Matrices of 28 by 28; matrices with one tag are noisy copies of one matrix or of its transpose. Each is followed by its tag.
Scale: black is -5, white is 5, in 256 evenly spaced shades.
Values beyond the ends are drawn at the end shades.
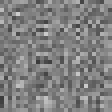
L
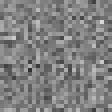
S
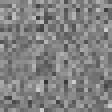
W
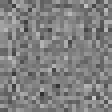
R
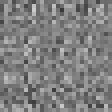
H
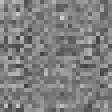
W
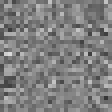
H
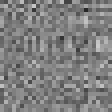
L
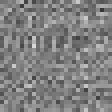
L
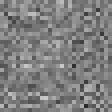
R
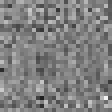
W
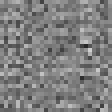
W
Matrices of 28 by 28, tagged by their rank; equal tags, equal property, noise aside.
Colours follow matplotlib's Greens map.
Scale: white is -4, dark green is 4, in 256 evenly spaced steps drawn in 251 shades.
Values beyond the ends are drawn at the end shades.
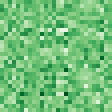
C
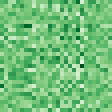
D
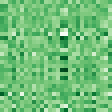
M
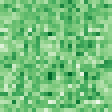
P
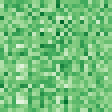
D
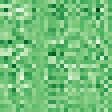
D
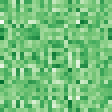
M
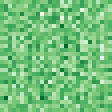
C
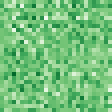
C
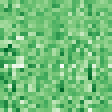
C
